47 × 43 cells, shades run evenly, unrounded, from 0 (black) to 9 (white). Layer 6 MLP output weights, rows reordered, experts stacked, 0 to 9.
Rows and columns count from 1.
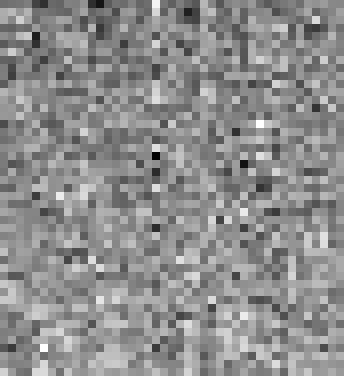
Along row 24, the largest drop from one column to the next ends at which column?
33
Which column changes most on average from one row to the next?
20
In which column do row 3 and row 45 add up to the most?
40
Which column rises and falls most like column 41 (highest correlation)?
39
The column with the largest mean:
41
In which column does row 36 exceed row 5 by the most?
5
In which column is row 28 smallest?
28
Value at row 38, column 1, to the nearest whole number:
7
